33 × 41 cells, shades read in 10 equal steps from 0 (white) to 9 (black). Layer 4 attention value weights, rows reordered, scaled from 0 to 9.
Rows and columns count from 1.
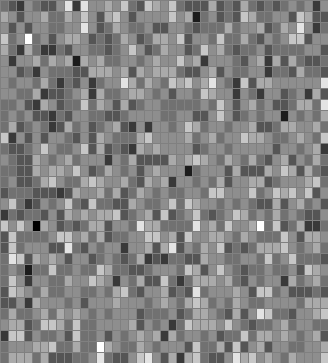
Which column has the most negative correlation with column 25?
11
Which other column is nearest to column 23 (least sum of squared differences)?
1
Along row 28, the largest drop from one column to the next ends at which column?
5
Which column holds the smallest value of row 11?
28
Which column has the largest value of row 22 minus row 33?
30
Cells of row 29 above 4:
18
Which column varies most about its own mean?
25
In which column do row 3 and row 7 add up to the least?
38
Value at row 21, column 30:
4
